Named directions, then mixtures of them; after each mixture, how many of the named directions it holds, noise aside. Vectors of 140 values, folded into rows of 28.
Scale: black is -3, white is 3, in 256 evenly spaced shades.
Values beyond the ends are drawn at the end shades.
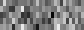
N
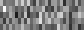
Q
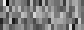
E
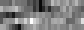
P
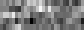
one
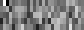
two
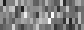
two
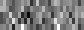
two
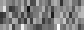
two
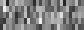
two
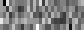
two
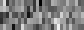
four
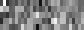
three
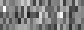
one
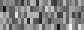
one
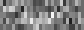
three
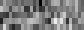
three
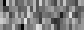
three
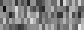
two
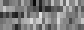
two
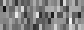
two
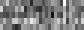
four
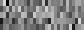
one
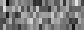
four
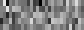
two
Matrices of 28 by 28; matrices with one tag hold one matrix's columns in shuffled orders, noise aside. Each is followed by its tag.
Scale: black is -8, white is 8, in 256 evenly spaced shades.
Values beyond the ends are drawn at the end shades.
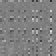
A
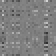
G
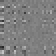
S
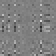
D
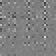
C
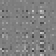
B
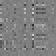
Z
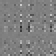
D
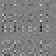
D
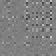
C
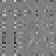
G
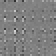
A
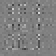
Z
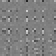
A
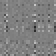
D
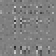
S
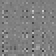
B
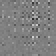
C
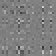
S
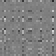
A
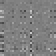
B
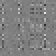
Z
